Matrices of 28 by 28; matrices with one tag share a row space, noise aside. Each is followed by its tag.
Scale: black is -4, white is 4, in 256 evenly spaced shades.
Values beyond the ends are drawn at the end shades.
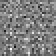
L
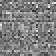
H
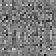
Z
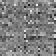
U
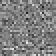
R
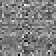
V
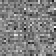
U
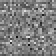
L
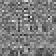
V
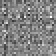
Z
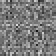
L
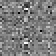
V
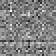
L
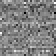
U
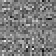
R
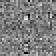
V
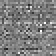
Z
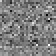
H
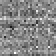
H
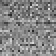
H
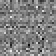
L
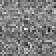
V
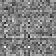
Z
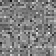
H
